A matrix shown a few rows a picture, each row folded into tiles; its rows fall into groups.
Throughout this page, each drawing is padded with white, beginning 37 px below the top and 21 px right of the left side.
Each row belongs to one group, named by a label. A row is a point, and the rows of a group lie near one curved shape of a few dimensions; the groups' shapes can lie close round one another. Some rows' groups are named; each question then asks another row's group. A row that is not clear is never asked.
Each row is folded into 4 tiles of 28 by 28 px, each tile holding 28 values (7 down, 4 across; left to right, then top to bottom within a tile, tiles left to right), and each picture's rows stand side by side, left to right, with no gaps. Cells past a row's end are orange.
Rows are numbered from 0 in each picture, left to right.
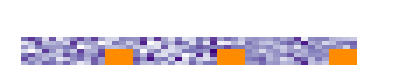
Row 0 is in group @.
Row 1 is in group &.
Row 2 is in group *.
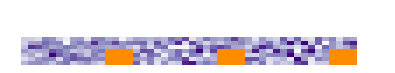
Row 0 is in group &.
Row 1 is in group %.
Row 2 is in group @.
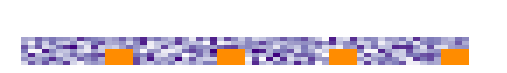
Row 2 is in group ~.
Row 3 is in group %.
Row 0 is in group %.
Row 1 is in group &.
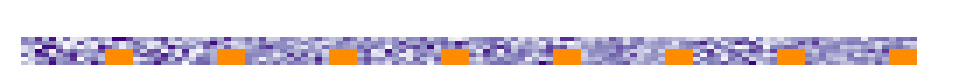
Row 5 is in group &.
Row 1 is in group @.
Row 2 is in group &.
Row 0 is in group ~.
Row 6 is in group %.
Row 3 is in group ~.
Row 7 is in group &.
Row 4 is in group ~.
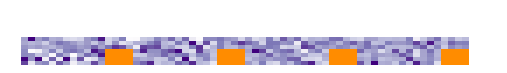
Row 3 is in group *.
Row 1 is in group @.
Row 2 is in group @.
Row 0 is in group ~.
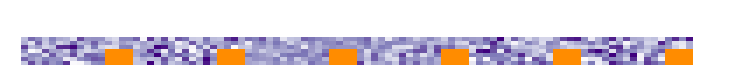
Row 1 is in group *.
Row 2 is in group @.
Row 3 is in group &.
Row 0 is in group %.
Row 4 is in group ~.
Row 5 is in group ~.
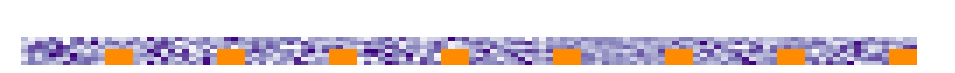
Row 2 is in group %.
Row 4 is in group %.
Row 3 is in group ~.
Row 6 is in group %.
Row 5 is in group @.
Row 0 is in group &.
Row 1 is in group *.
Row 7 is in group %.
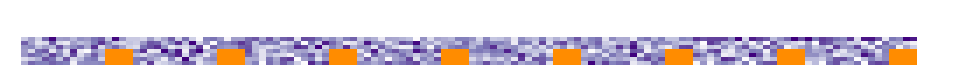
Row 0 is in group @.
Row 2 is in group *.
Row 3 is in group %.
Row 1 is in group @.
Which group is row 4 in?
&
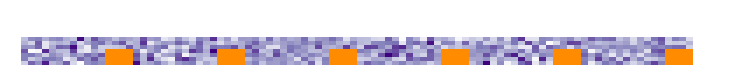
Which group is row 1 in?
&
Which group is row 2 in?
~
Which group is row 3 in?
&
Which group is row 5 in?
~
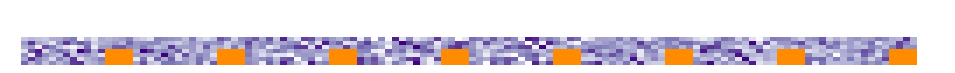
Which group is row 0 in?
%
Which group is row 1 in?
~
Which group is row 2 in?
*
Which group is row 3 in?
*
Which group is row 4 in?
*
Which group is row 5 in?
@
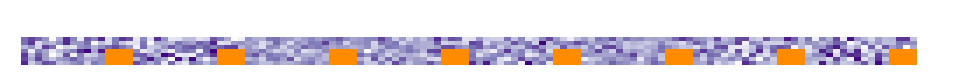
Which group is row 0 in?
&
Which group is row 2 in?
@
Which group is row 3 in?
~
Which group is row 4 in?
*
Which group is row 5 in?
~
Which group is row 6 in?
%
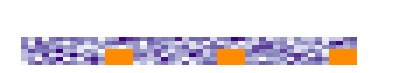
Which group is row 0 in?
&
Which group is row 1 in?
*
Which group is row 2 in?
&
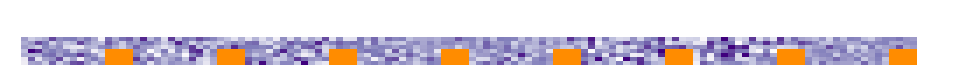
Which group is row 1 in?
*
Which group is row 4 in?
&
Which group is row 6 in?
&
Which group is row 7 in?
*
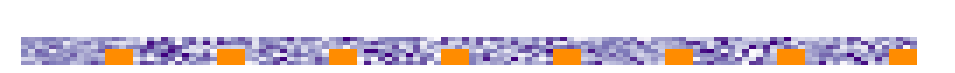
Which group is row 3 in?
~
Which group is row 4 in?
&
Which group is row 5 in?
@
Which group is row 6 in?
@
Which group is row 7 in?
*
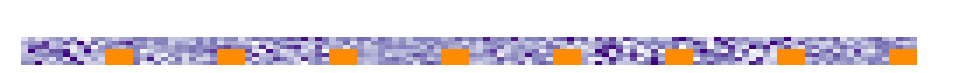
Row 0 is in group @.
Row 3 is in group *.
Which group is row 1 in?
~
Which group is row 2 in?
%
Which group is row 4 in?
*
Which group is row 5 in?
*
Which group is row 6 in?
@
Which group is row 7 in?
@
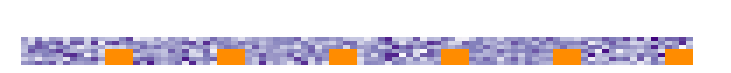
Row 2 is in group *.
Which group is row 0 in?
&
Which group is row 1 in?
*
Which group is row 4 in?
*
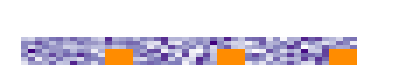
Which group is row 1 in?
@
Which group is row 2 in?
@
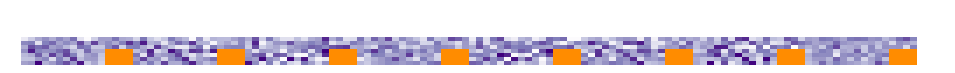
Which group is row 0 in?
@
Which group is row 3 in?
~
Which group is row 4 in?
&
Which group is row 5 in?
%
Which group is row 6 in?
*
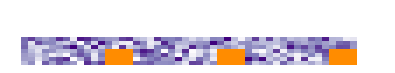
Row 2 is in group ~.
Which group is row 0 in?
*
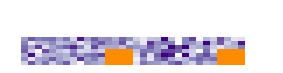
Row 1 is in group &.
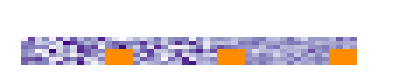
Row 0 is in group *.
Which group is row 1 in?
%
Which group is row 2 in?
&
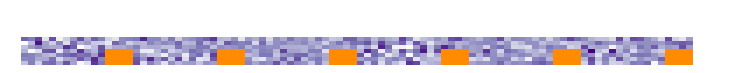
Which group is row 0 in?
@
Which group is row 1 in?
~
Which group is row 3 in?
%
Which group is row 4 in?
~
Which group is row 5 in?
~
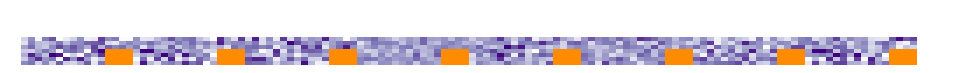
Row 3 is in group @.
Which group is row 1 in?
~
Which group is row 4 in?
&
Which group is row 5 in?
*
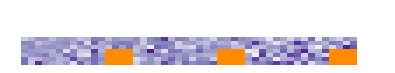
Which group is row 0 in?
*
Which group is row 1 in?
~
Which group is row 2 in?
%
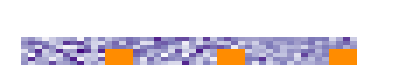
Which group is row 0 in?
%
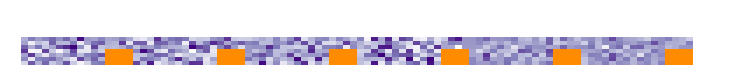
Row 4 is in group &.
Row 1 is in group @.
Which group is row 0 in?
%
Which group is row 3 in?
*
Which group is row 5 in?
&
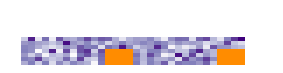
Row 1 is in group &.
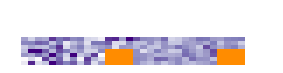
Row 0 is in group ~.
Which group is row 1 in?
@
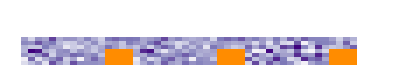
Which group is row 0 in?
~
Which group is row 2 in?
%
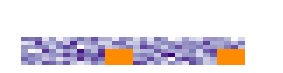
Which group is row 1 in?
&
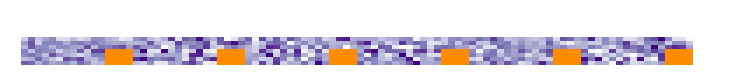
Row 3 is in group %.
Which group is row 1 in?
~
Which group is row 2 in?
*
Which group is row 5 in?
~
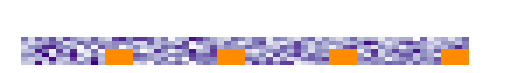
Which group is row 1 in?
@
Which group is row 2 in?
%
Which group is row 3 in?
%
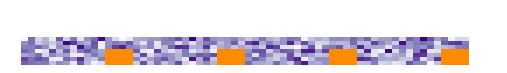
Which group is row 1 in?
%
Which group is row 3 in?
~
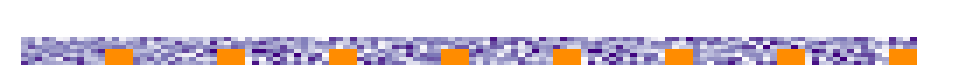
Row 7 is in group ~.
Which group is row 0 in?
&
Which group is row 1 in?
&
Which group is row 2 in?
~
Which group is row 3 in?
%
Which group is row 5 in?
~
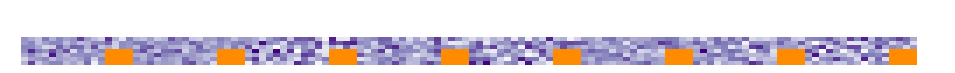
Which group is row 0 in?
~
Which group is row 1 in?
@
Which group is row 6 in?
@
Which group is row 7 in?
%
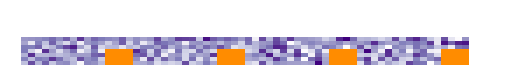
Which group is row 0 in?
%
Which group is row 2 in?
*
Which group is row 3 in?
~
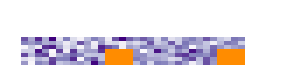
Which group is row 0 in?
~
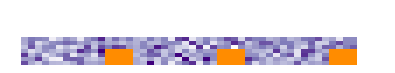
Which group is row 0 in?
&
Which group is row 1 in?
*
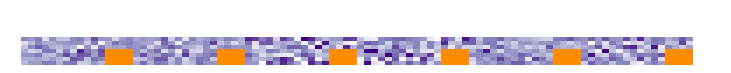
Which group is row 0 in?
@
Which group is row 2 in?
*
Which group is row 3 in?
~
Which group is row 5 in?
%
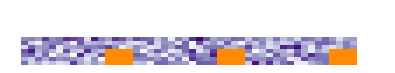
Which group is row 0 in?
%
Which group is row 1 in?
@
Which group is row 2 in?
%
